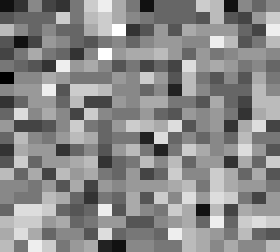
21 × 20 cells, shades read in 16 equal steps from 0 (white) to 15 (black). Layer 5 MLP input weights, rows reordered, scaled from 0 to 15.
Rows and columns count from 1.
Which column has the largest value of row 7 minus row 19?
1
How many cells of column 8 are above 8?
6
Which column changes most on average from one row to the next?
11
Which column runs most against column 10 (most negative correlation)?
20
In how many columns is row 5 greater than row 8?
7
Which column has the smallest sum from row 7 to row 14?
19
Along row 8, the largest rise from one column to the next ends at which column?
5
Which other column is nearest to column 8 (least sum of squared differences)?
9
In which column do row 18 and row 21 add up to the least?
3
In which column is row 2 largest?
18
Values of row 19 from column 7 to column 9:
8 6 6
